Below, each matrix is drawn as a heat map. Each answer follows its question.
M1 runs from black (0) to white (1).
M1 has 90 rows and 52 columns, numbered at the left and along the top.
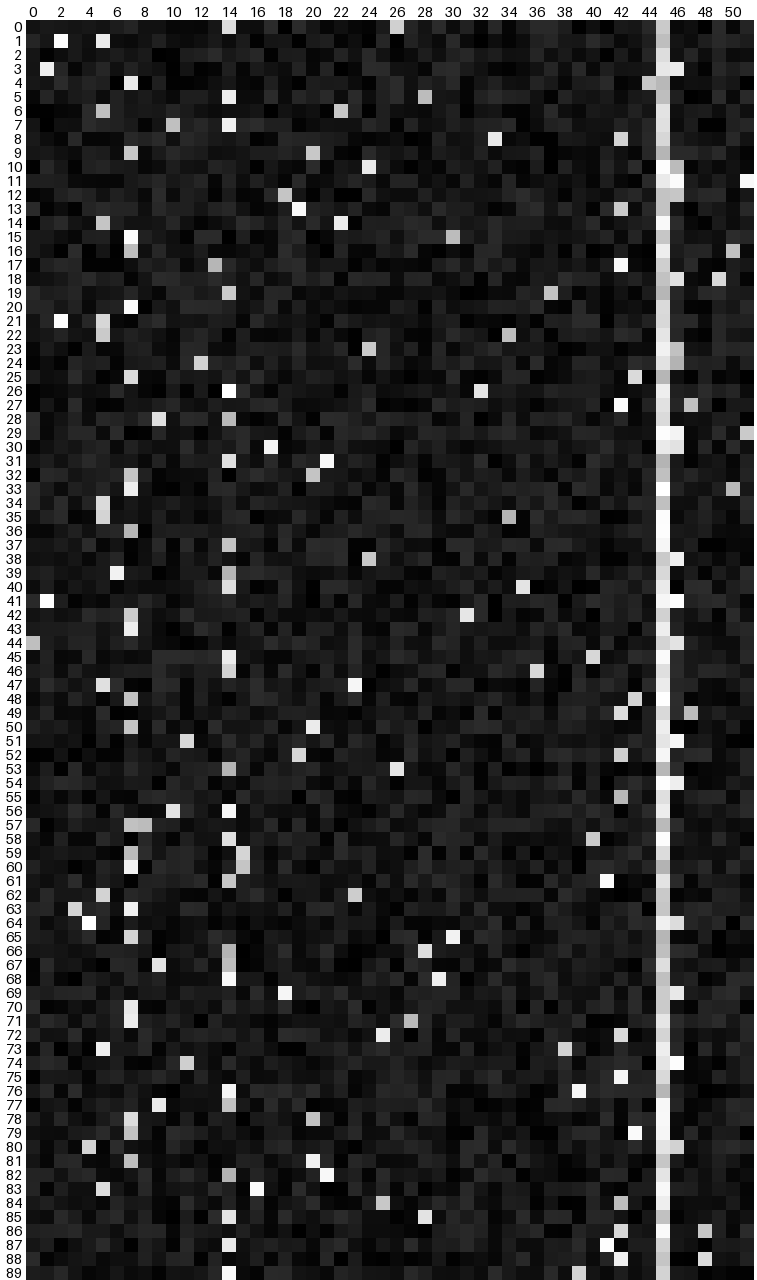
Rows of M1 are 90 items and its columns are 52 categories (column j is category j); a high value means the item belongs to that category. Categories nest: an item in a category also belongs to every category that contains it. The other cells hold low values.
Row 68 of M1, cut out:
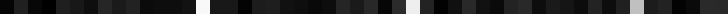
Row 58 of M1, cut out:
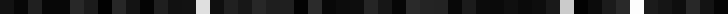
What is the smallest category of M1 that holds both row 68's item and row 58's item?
14
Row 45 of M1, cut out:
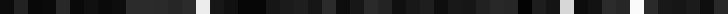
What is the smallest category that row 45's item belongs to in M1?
40
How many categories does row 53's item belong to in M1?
3
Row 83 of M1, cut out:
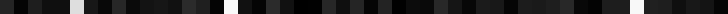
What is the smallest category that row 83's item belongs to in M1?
16
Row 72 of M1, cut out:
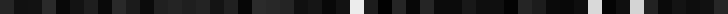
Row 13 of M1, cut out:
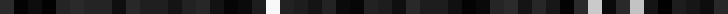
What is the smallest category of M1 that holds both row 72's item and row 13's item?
42
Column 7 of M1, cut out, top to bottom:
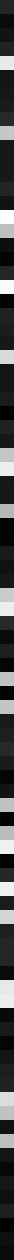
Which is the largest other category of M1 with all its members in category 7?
20
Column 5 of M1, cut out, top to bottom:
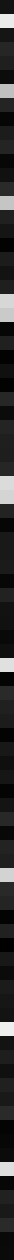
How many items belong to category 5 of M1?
11
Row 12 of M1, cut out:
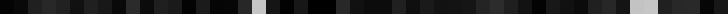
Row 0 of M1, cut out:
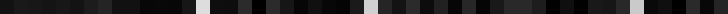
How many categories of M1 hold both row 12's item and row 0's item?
1
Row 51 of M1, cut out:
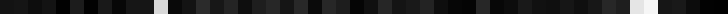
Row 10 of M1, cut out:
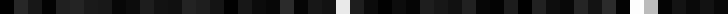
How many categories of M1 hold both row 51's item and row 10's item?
2
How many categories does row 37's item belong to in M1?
2
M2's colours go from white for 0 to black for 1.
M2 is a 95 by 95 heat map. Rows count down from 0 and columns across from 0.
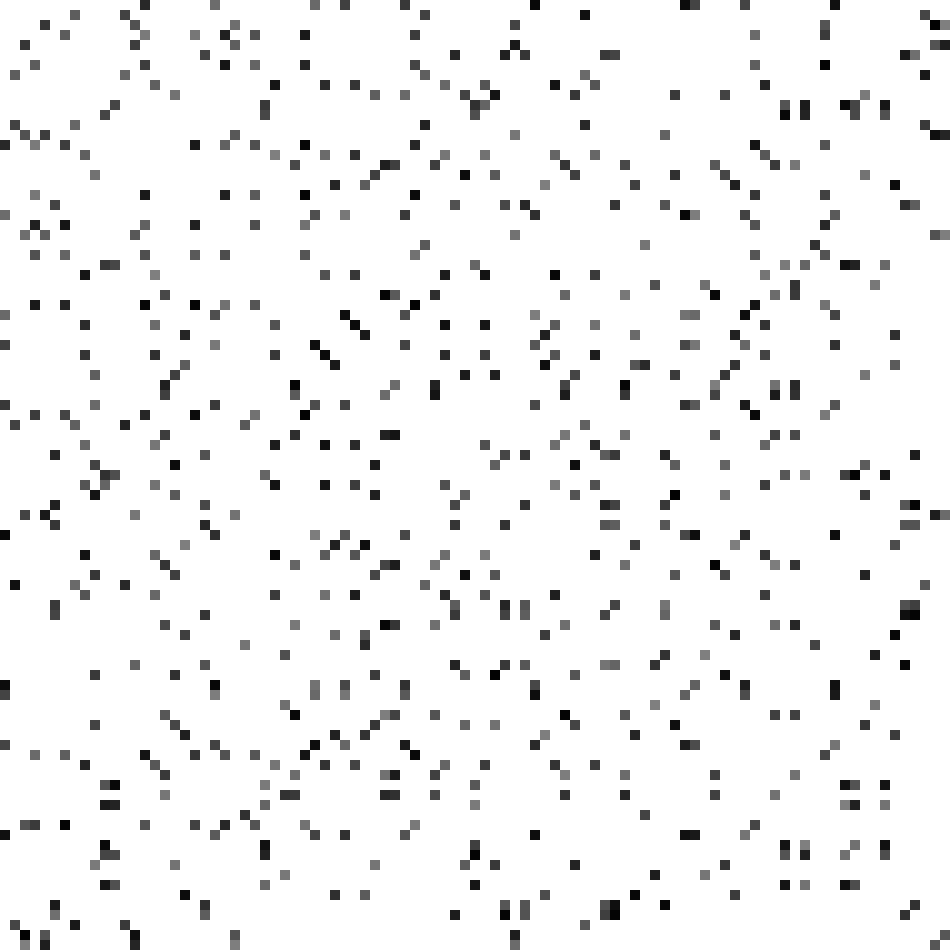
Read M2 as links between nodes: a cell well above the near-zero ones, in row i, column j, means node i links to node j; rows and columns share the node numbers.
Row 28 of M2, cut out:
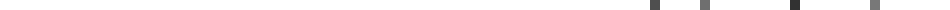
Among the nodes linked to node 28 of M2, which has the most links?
node 79
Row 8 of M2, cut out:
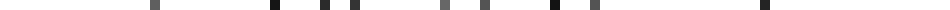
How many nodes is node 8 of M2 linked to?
9
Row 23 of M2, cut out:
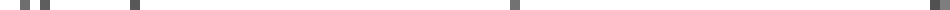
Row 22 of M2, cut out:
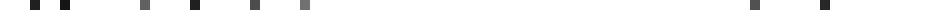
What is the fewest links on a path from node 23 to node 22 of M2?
3
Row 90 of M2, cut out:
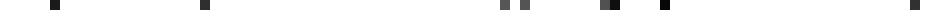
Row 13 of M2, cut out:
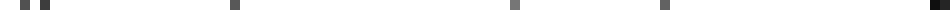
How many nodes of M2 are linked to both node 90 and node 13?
1
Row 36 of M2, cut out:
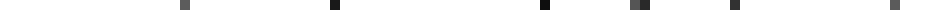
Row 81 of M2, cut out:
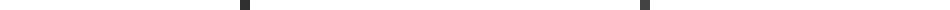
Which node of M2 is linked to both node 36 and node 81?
node 64
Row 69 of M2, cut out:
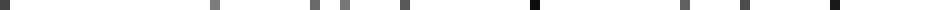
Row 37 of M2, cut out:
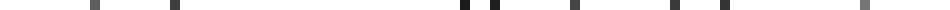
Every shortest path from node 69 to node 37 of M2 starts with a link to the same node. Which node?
node 40
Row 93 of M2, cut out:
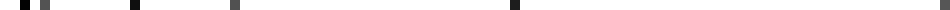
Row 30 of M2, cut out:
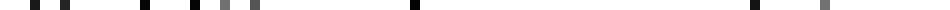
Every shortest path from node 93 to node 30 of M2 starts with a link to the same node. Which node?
node 2
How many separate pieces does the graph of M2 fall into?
3
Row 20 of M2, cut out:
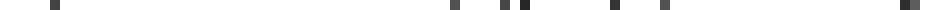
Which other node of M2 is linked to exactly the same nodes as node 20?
node 60
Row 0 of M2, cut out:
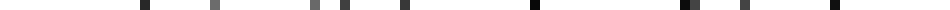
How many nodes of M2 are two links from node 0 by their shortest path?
10
